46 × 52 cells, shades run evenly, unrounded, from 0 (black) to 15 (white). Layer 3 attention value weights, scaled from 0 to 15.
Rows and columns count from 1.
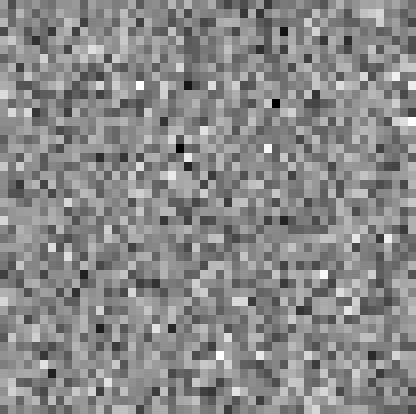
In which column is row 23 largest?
9
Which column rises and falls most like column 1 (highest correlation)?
30
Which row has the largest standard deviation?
10
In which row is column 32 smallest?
34
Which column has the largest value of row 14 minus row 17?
23
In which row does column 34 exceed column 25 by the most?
17
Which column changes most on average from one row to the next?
52
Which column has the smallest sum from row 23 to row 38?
24
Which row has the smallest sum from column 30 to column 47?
25
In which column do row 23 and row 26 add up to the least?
29
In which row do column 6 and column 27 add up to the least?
44
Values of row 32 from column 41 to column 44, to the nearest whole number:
7 4 10 9
